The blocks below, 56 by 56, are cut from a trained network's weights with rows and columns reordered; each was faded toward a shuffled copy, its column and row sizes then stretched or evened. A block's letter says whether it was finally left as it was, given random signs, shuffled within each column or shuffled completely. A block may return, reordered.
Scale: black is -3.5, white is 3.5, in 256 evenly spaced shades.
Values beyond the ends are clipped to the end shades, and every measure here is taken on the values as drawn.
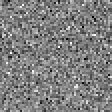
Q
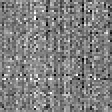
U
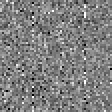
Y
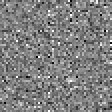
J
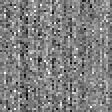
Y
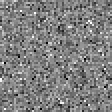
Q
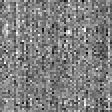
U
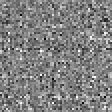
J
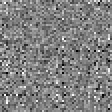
J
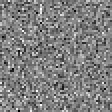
Y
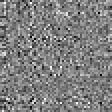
U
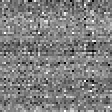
U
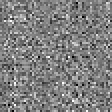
U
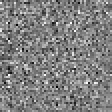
J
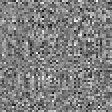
U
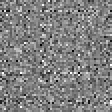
J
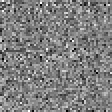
J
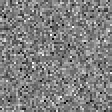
Q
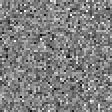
Q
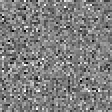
J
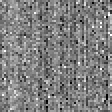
Y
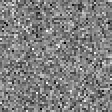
Q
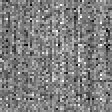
U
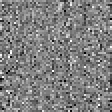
Y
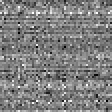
U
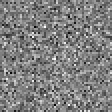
J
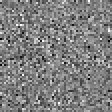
J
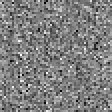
Y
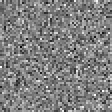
Q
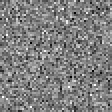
Q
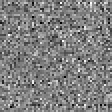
J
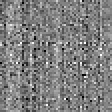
U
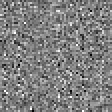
Y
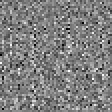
U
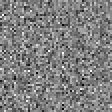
Y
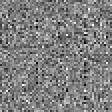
U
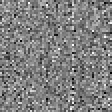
Y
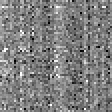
U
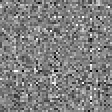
J
